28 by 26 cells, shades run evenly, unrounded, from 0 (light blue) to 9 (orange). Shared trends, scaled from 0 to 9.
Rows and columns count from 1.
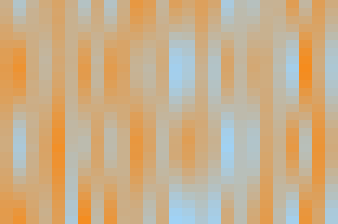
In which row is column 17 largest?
1
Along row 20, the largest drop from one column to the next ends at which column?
6
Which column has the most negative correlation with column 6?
21
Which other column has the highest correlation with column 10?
19
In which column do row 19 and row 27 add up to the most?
5
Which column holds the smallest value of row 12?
14
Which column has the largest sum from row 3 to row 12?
24
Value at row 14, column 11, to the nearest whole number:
6
